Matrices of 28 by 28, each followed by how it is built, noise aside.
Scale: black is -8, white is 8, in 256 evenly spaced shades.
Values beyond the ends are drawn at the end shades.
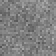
smooth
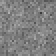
smooth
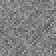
Hankel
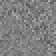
upper triangular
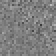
upper triangular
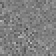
lower triangular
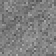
Hankel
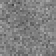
smooth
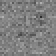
low rank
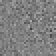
upper triangular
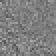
lower triangular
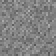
Hankel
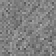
Hankel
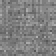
blocks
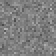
noise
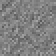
Hankel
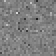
sparse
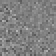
lower triangular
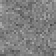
smooth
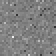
sparse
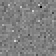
sparse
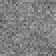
smooth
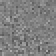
lower triangular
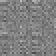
low rank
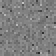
sparse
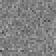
noise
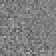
lower triangular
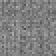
blocks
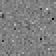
sparse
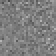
upper triangular
